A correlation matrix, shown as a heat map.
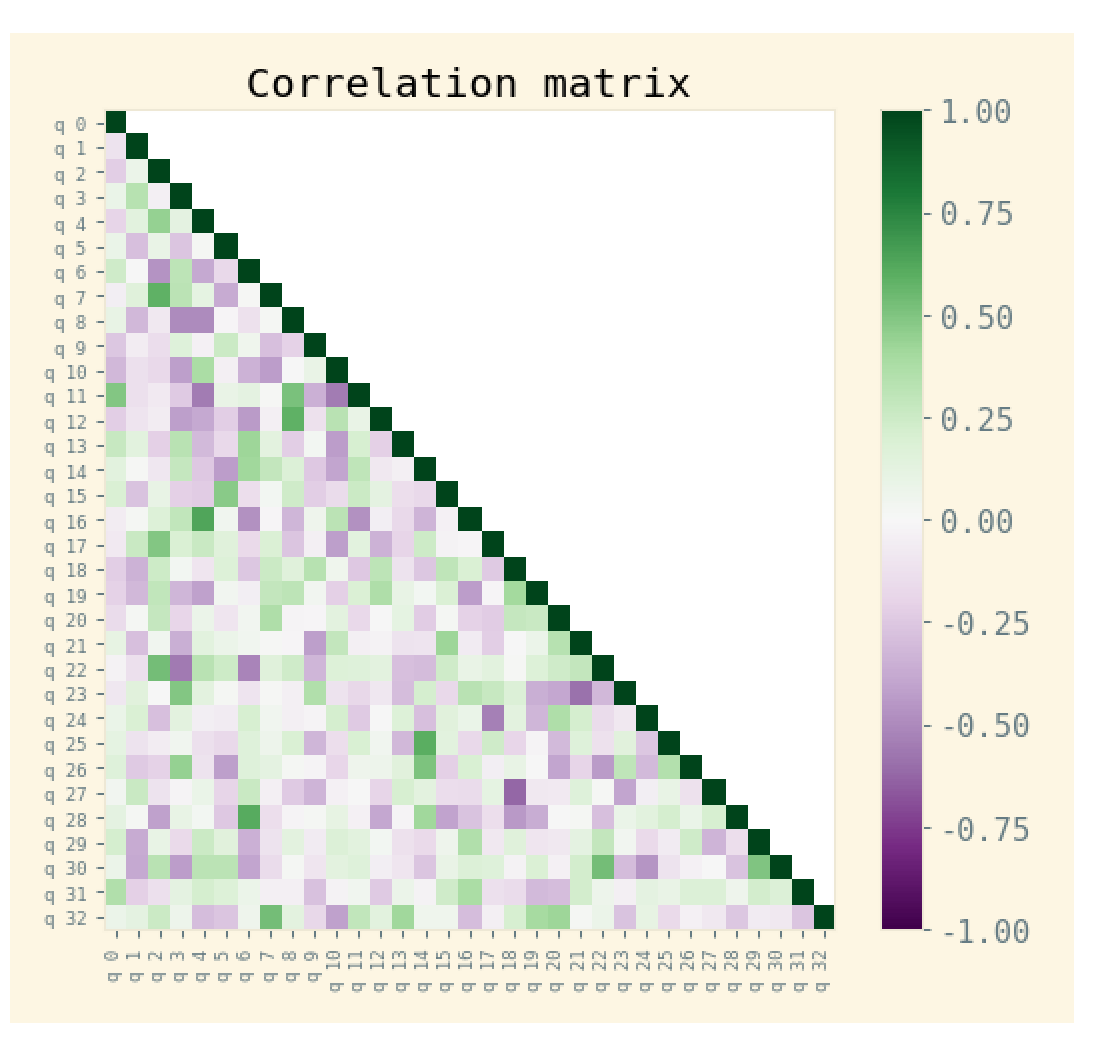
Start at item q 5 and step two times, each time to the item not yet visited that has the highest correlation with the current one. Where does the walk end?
q 21
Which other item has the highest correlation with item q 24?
q 20
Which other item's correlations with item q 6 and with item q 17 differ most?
q 2
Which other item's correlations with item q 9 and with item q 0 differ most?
q 11
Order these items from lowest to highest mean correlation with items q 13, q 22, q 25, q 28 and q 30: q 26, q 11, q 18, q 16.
q 18, q 16, q 26, q 11
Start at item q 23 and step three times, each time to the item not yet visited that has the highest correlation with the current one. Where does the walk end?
q 14
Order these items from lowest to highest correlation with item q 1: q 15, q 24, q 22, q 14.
q 15, q 22, q 14, q 24
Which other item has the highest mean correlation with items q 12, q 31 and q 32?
q 8
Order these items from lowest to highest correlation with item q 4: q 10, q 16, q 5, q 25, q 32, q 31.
q 32, q 25, q 5, q 31, q 10, q 16
